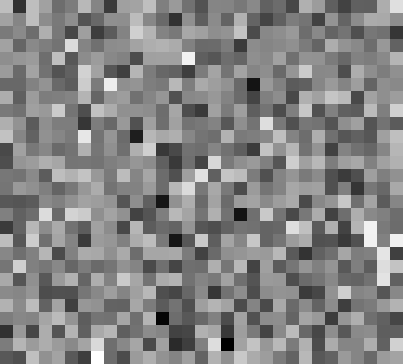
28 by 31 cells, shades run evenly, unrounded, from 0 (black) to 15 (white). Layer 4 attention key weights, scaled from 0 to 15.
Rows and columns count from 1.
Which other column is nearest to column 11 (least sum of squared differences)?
3
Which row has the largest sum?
27
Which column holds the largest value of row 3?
11
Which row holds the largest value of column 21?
10
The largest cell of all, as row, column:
28, 8
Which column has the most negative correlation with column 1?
23
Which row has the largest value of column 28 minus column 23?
17
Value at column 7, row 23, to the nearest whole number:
7
